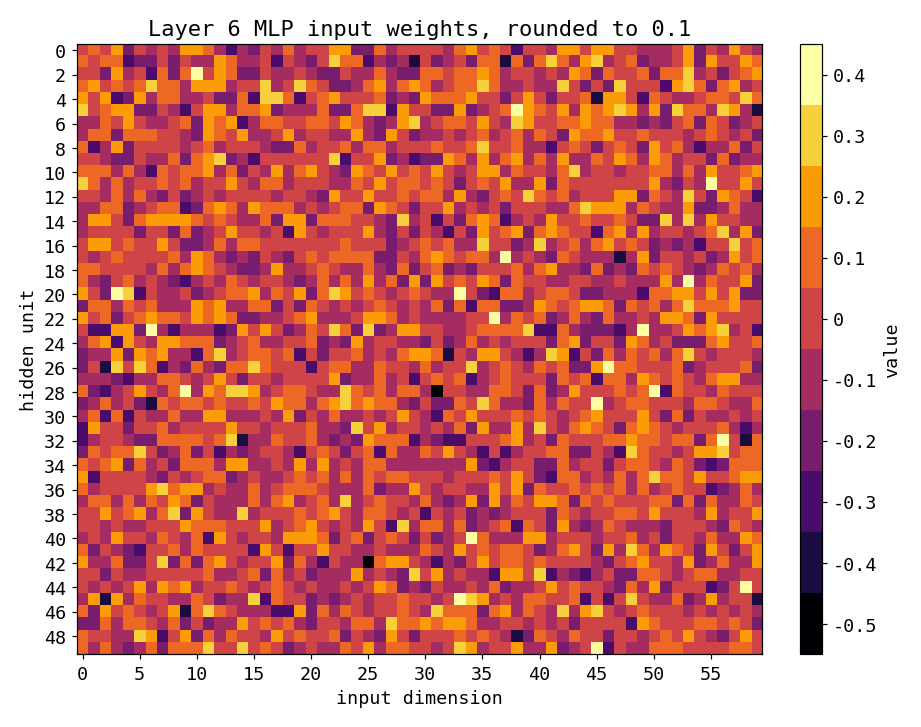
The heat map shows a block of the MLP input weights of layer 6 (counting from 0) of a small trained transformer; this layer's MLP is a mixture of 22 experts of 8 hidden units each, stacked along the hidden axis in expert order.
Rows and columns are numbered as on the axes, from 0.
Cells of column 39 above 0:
9
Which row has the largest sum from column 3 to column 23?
28
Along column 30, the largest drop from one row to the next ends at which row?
38
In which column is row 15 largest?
56
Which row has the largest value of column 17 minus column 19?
4
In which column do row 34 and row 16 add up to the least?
54
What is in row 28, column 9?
0.4
